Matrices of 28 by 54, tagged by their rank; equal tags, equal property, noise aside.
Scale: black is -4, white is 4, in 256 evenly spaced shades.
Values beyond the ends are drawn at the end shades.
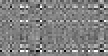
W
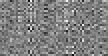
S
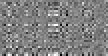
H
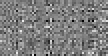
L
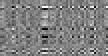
W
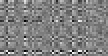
W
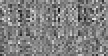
L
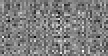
L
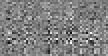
S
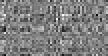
S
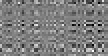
H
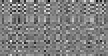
S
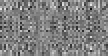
L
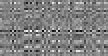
W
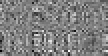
L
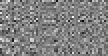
L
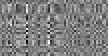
H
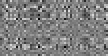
S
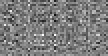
L
